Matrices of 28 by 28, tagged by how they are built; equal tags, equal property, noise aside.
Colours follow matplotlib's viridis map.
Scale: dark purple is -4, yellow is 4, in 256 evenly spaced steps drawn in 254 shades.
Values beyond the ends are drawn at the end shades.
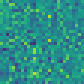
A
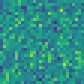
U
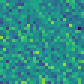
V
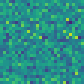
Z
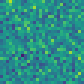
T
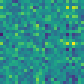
A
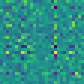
A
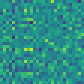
A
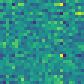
A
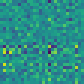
A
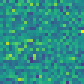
U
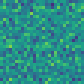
Z
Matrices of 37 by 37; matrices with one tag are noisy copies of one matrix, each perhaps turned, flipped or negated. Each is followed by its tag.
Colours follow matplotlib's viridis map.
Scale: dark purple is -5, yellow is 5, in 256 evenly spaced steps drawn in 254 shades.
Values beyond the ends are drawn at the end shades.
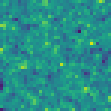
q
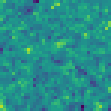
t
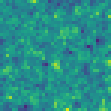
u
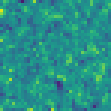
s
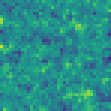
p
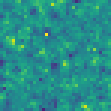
u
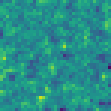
u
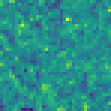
q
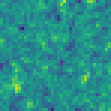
p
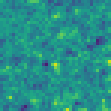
u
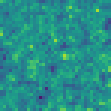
u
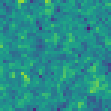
p
